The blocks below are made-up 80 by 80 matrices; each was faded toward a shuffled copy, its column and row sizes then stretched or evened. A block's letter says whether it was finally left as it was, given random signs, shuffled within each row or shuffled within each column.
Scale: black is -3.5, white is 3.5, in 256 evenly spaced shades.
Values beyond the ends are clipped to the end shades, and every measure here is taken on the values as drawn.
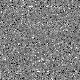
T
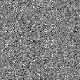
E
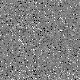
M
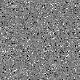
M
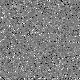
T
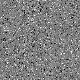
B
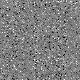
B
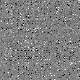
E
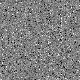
B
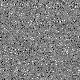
T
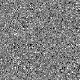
E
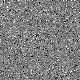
T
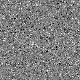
T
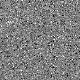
M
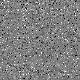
M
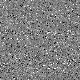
T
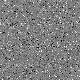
T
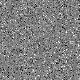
B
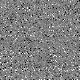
M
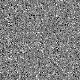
M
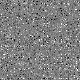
M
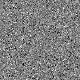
B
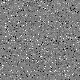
T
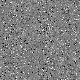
B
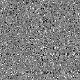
E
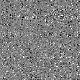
E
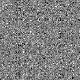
E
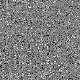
M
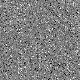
B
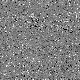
T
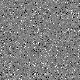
E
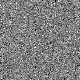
B
